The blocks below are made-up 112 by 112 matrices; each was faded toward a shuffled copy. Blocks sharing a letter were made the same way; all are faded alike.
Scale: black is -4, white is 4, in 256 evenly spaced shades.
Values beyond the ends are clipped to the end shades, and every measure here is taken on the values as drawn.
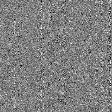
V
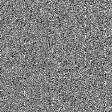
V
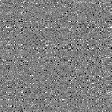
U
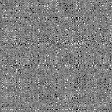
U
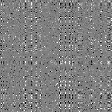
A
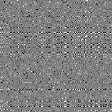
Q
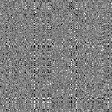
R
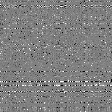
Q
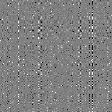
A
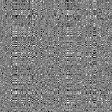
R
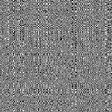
R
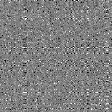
U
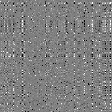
A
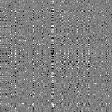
A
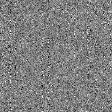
V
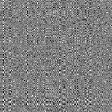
R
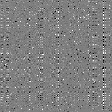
A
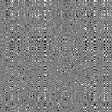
A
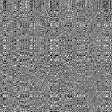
R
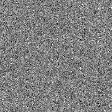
V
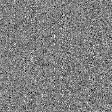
V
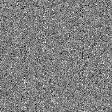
V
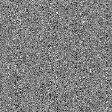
V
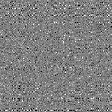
U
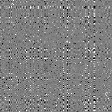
A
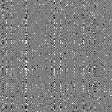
A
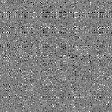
U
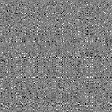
U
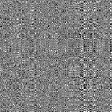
R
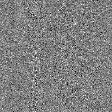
V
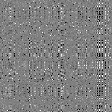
A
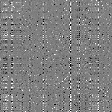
A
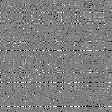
Q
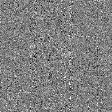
V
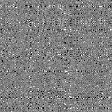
U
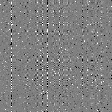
A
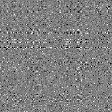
U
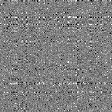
U
